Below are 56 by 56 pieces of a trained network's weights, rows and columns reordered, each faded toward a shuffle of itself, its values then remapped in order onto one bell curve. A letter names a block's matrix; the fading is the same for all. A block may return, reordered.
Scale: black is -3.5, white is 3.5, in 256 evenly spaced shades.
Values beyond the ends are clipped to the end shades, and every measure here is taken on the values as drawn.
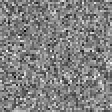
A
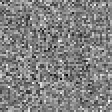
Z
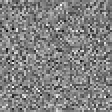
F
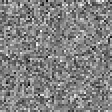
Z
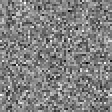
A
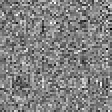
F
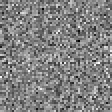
Z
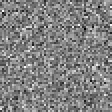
Z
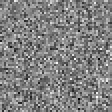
Z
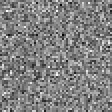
Z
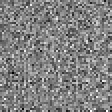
A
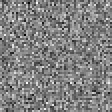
A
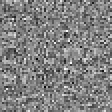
F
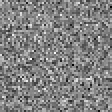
A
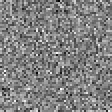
A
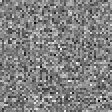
A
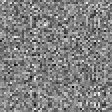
F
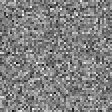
Z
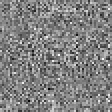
F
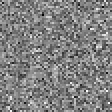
Z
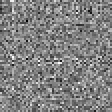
F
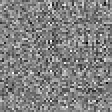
F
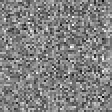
A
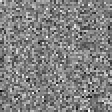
A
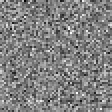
Z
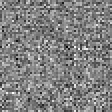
F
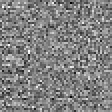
F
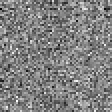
A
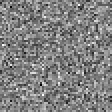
Z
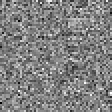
Z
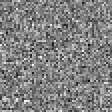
Z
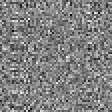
F
